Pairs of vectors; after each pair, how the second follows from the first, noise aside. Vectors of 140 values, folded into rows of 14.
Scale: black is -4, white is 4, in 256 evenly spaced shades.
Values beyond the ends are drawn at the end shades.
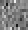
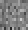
negated, partly zeroed.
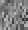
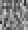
shuffled.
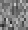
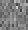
reversed, negated, shrunk.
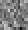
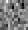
reversed, negated.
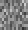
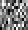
wrapped around, scaled up.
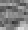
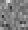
reversed, partly zeroed.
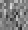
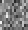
shuffled.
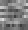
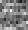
wrapped around.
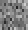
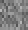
wrapped around, shrunk.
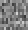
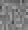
wrapped around, negated, shrunk.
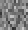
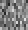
wrapped around.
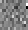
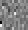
reversed, partly zeroed.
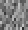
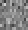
reversed, partly zeroed.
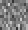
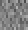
wrapped around, shrunk.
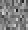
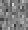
reversed, partly zeroed.
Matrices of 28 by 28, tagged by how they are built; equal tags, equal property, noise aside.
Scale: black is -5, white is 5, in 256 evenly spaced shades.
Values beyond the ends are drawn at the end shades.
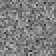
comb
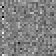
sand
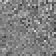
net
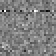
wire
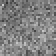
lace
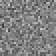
comb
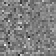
sand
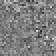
net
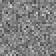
comb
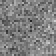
lace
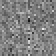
sand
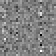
sand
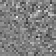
net
